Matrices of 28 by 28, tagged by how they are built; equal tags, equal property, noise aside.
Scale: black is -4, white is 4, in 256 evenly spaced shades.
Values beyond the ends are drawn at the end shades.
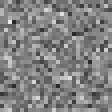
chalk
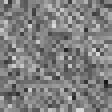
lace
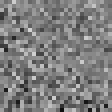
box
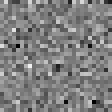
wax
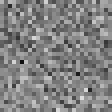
lace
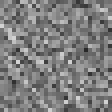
lace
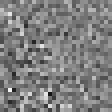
box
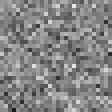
lace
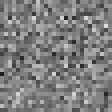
chalk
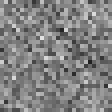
lace
